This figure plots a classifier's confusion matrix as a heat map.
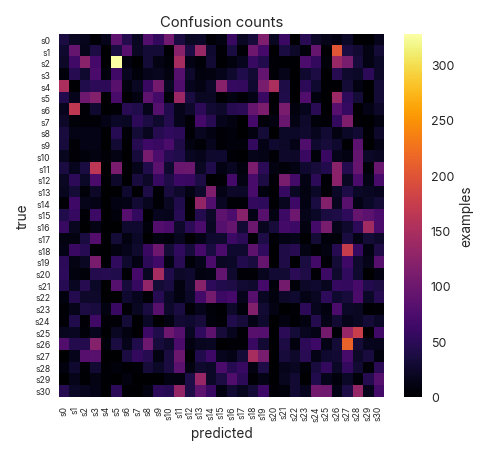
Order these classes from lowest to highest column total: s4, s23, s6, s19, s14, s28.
s4, s6, s23, s14, s28, s19
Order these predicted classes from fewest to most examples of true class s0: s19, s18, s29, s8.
s29, s18, s8, s19
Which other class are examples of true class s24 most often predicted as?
s3
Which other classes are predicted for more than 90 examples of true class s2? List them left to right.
s5, s11, s26, s27
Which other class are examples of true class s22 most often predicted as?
s14
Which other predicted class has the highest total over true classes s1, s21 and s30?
s13
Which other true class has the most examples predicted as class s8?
s21
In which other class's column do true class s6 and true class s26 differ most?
s27
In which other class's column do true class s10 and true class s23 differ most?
s18
